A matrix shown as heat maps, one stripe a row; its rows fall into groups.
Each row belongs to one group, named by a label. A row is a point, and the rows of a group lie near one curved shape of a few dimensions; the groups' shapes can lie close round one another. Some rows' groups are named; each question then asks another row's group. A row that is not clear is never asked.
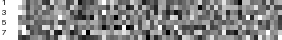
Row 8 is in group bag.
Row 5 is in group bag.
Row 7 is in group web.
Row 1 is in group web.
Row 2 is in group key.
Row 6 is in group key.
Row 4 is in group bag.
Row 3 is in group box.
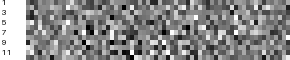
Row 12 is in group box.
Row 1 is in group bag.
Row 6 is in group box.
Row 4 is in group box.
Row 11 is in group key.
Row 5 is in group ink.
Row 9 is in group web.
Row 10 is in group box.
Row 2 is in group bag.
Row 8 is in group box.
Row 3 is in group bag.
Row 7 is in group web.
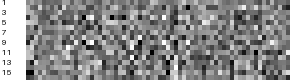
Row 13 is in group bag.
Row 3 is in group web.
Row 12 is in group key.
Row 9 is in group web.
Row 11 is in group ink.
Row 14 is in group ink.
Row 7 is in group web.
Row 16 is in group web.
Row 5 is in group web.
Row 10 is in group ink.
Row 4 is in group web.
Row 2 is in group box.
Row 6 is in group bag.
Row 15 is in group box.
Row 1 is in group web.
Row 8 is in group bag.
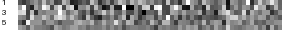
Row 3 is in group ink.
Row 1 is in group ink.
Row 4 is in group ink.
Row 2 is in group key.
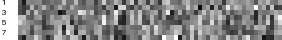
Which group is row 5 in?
box
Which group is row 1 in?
bag
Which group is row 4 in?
box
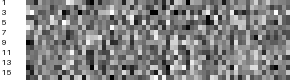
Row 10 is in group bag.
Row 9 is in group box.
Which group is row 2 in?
web
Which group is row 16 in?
web
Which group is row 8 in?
bag
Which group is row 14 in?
web
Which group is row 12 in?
box
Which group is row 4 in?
box
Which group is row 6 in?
box
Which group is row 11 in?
bag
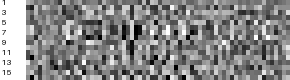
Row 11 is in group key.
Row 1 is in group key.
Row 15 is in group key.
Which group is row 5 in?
bag
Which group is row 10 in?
box
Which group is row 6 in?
key
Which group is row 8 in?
bag
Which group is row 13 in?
web
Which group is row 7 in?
key
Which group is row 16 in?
bag
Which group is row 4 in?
bag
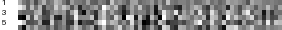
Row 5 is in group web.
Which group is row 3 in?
web
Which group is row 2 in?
box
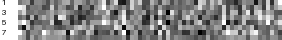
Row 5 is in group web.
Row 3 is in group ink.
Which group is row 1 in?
box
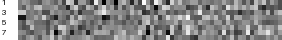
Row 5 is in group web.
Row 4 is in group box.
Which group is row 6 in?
bag
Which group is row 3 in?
web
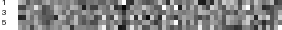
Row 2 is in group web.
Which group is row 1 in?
box
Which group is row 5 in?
web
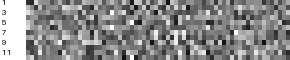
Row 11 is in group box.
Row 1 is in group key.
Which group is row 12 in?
ink
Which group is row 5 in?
box
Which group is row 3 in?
box
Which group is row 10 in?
bag
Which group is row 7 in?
web
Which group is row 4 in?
web
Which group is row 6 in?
web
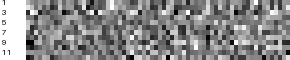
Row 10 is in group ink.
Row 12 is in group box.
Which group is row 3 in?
web
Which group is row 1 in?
web
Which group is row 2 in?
web
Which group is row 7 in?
bag
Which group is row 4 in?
bag
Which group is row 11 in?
bag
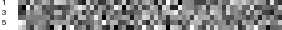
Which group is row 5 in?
box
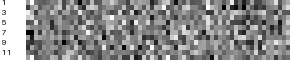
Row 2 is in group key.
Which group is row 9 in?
ink
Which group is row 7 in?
box
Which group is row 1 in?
web
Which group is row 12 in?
key
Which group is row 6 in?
web
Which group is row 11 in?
bag
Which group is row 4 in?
web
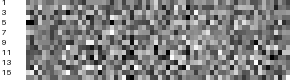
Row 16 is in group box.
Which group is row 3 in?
ink
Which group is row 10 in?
bag
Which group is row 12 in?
web
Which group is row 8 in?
web
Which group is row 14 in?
bag
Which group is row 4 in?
box
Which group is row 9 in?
bag
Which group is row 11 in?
box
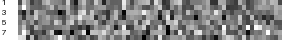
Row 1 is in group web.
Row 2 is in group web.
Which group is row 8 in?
ink
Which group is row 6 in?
ink
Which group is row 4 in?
ink
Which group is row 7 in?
web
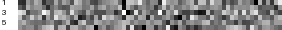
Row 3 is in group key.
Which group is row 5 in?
web
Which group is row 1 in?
box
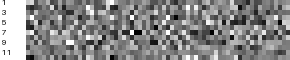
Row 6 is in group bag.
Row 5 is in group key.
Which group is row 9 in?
ink
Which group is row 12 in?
box
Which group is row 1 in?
web
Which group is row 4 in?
web
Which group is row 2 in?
box
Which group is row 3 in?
bag
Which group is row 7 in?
key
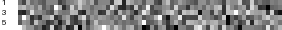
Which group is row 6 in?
web
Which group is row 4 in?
web
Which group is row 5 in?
ink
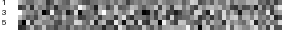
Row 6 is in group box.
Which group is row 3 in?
web
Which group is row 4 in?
box
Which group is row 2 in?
box
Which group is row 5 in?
bag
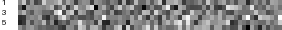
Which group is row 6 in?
bag
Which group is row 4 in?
bag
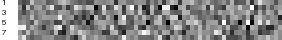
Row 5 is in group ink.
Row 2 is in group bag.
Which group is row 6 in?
ink
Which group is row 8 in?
web
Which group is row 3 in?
bag
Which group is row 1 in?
bag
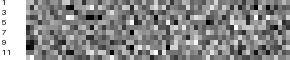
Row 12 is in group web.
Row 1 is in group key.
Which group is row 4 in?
bag
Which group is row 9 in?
box
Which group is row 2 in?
bag
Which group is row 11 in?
bag
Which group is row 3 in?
web
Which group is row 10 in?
box
